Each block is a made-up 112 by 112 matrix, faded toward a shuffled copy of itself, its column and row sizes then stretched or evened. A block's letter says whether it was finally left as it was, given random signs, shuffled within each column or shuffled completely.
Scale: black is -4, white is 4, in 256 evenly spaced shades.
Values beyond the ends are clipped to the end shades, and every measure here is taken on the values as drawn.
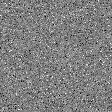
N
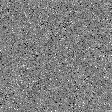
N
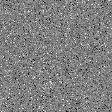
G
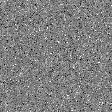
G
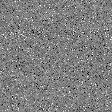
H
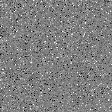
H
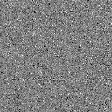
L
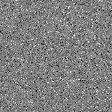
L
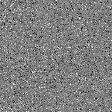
H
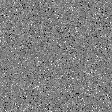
H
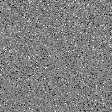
L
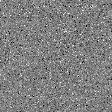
H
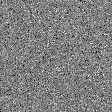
N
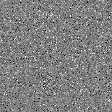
L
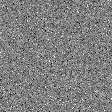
N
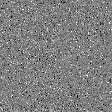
H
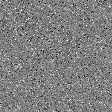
N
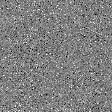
L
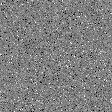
N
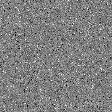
L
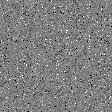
H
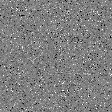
H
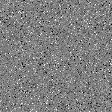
L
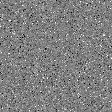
N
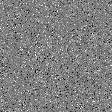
G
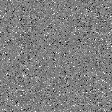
L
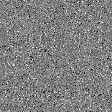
L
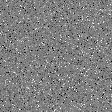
N
